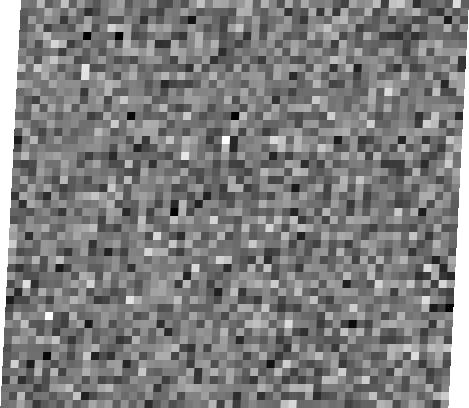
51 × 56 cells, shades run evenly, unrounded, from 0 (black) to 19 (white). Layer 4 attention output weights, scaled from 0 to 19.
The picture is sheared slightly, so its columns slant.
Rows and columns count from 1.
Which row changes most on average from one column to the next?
36
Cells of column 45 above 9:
22
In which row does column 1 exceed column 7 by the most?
31
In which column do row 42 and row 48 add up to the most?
41
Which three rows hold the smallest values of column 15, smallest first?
15, 27, 43
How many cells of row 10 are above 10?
25
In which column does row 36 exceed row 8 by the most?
3
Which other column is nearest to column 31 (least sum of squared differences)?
48
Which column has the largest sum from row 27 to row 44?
19
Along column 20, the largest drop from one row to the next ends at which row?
8
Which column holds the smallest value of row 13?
33
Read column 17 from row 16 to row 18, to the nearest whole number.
13 12 4
